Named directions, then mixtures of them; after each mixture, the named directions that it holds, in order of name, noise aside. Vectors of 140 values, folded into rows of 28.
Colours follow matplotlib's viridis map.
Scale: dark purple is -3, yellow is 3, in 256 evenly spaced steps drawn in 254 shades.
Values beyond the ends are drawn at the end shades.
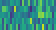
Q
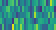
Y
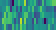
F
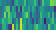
F, Y.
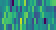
F.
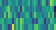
F, Y.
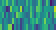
F, Y.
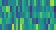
F, Q, Y.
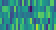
Q, Y.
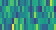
Y.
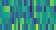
Q, Y.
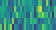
Q, Y.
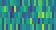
Q.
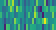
F, Q, Y.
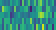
Q.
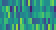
F, Q, Y.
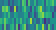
F, Q.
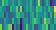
F, Y.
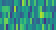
F, Q.
